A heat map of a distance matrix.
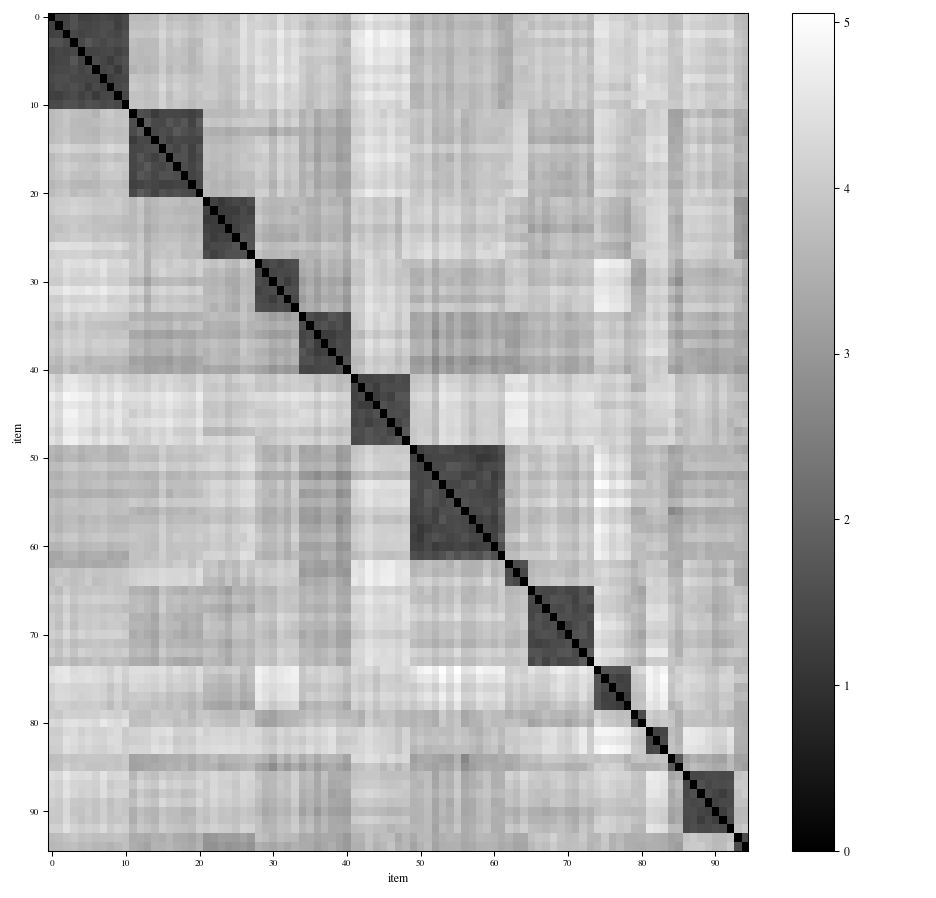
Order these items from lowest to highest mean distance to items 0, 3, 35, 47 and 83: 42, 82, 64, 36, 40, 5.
5, 40, 36, 82, 42, 64
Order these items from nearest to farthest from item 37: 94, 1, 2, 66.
94, 66, 1, 2
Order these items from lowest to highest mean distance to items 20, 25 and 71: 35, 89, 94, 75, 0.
94, 35, 0, 89, 75
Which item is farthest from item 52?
74
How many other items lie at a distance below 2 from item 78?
4
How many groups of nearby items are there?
15
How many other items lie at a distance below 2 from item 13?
9
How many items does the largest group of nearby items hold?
13
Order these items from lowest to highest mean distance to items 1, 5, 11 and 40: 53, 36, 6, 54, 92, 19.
6, 19, 36, 54, 53, 92
